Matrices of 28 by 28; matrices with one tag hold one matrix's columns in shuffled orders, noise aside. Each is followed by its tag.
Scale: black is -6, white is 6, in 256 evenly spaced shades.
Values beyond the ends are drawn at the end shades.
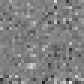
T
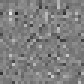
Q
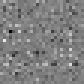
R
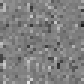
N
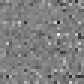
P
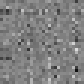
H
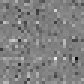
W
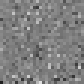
T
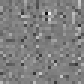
Q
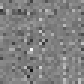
H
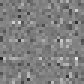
W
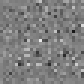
R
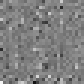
T
